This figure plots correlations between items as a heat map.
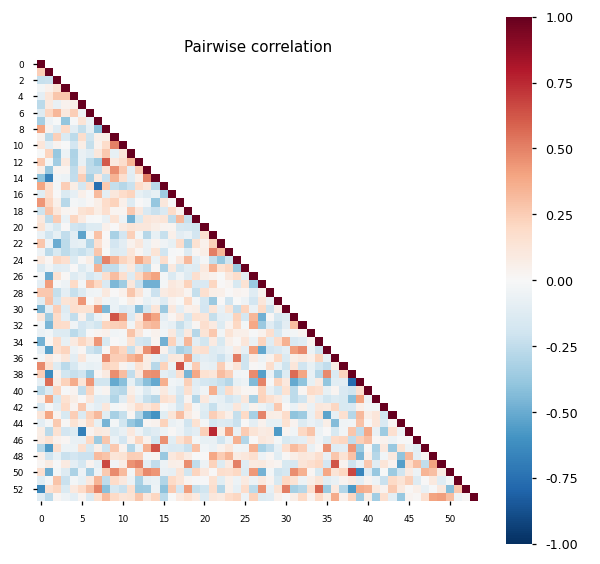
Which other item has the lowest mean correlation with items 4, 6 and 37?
14
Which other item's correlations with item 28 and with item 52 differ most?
0
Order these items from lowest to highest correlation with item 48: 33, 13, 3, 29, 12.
3, 29, 13, 33, 12
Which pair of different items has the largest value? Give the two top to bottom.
21, 45
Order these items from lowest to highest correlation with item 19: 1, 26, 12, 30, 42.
1, 12, 42, 30, 26
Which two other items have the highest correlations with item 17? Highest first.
37, 0
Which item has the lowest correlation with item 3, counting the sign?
7
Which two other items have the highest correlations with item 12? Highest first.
8, 49
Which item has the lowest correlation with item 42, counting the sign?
45
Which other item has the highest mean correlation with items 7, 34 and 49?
52
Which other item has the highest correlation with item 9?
31
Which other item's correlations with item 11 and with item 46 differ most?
15
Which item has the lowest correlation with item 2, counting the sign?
22
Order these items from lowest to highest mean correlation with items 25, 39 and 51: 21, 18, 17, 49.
49, 17, 18, 21
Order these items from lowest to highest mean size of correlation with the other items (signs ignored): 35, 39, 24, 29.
29, 24, 35, 39
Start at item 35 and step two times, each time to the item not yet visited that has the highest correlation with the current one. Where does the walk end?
47
